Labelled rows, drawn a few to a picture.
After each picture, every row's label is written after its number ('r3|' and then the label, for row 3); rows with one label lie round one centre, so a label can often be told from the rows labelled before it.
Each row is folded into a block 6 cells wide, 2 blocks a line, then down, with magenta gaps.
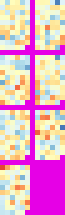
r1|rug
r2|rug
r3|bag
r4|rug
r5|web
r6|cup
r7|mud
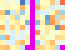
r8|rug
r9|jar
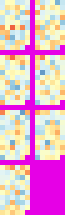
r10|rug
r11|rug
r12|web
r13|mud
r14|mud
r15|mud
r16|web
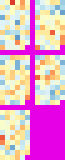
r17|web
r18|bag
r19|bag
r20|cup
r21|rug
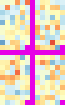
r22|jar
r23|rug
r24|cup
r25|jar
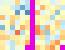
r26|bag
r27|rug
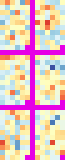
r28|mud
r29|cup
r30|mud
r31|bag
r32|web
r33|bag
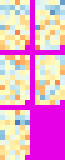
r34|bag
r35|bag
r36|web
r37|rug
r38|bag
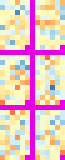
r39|bag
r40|cup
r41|bag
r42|web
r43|web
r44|bag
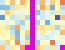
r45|web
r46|jar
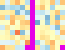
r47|bag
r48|jar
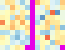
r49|cup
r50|mud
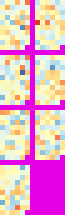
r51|jar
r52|cup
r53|jar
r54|bag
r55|mud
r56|rug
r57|rug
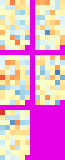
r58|web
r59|mud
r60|cup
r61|jar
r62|mud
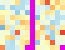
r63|bag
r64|web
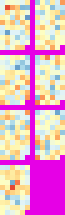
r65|cup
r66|jar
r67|bag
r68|web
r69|jar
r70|rug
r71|cup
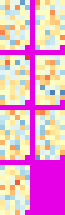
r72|rug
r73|mud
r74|jar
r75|cup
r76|web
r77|mud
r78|cup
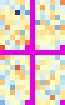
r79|bag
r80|jar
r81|mud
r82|rug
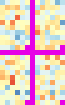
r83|cup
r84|rug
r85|cup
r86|web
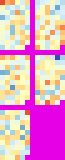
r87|mud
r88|bag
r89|mud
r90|rug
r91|jar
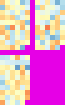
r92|rug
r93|rug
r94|bag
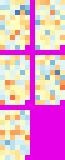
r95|bag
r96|mud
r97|jar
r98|jar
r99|cup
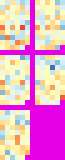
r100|rug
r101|rug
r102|rug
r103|bag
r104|bag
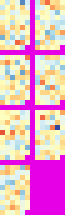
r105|rug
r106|web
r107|jar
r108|bag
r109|cup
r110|jar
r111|jar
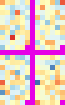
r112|mud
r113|jar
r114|rug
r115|bag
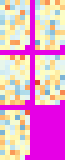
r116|jar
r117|web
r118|web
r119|rug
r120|jar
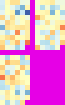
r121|bag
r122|bag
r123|cup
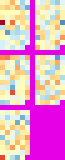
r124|cup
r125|rug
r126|mud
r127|rug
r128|bag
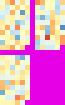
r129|web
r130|mud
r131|rug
